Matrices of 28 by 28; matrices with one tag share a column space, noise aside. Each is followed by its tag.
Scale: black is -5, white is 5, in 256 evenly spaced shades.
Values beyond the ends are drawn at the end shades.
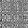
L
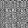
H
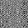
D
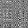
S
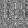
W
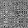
D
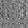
W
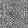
W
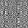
D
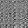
S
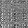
S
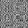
L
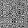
D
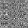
W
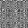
H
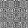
H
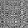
D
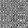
L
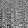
S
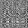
D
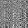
S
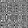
L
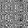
L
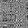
L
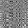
S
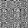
H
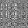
W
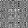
H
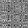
L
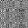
H
